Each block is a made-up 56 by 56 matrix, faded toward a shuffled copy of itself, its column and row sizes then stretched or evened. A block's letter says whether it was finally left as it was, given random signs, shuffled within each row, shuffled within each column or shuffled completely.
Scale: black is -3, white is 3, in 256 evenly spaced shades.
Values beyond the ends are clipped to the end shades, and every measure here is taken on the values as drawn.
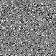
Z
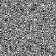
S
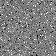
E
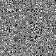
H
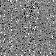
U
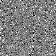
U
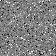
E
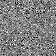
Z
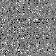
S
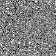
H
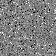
E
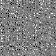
S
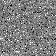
E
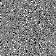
U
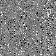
U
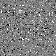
Z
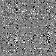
H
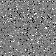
Z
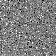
E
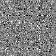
H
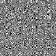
S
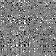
S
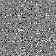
H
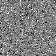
U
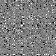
S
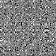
S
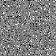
S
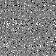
H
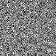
U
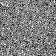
E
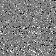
Z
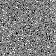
E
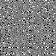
S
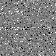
Z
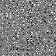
U
